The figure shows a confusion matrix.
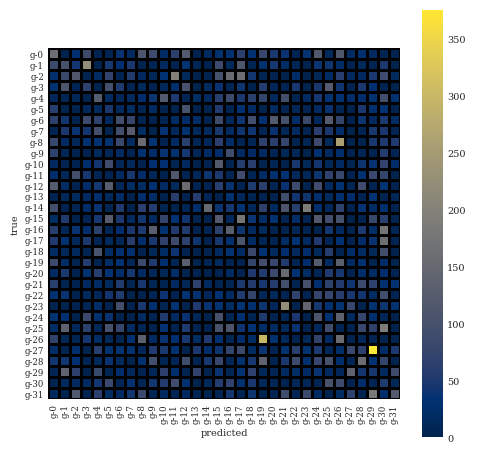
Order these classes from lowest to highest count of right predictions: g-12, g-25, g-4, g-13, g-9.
g-9, g-13, g-25, g-4, g-12
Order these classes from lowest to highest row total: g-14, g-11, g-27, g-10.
g-10, g-11, g-14, g-27
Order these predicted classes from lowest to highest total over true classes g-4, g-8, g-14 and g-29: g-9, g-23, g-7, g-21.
g-7, g-9, g-23, g-21
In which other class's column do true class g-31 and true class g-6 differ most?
g-29
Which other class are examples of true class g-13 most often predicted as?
g-21
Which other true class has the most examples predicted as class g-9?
g-16
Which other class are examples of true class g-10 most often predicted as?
g-15
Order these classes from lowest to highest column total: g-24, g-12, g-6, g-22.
g-22, g-6, g-12, g-24
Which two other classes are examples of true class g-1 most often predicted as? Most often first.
g-3, g-17
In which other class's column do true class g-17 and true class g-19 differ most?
g-30
